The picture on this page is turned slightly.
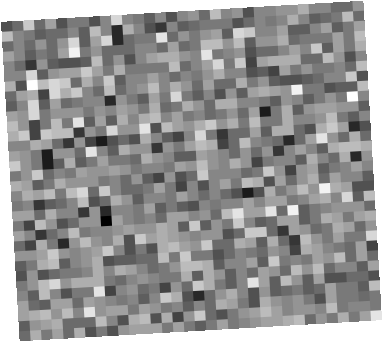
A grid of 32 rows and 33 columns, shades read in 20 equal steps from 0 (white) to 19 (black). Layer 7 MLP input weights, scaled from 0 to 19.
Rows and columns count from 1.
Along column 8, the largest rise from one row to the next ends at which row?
15
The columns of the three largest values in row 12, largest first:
7, 3, 14
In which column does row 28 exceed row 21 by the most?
24
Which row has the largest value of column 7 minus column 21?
12
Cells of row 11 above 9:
13
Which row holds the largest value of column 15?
2
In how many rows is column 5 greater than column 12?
10
